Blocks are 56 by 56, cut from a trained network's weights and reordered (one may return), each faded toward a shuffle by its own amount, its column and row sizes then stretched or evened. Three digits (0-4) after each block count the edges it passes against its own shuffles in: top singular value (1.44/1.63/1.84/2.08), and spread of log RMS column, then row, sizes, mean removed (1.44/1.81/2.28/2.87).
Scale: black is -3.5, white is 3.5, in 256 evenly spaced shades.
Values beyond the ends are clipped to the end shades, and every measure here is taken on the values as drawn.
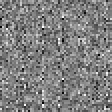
2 3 0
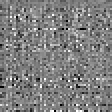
1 1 4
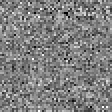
2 0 2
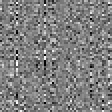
4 4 0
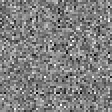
0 1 1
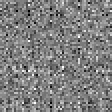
2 3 2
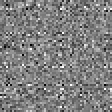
2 2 3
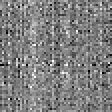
3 0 3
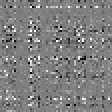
0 4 4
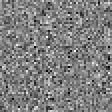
1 2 1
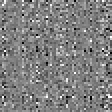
0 4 2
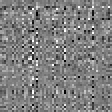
4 4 3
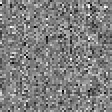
1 3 0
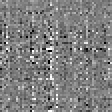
1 3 3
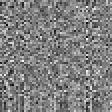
4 3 0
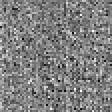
0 0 1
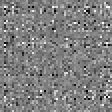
0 4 3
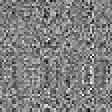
4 3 0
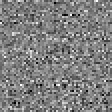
1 0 3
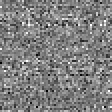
0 0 2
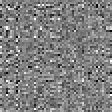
3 3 2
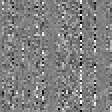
3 4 1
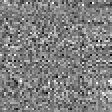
3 0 3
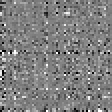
1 4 4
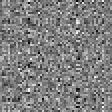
3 3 1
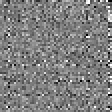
3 3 3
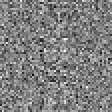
3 1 0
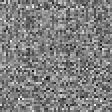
3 0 2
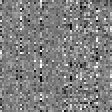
0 4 0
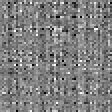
3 2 4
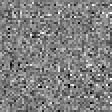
0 1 3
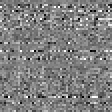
1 0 4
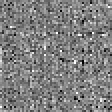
0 2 2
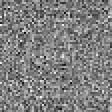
1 1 0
